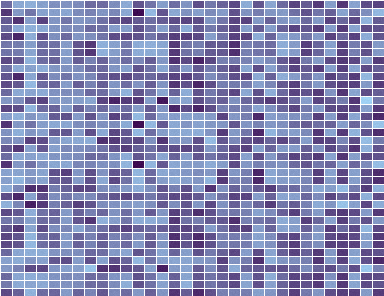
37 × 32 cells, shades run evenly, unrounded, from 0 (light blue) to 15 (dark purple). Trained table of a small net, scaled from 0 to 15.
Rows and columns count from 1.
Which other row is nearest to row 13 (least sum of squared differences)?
34
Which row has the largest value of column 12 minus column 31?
13
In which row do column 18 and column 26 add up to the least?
18
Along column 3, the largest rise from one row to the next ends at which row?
26
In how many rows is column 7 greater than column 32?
8
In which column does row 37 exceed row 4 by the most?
30
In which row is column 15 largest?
14
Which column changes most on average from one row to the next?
31
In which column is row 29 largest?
2
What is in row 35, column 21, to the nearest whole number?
4
